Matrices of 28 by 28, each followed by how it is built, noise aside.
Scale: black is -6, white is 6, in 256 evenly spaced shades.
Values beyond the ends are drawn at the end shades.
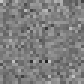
uneven rows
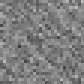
Toeplitz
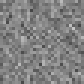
Toeplitz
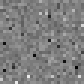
sparse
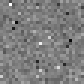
sparse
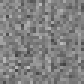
blocks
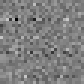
uneven rows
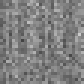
blocks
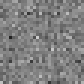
uneven rows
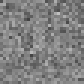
blocks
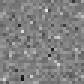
sparse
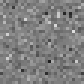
sparse
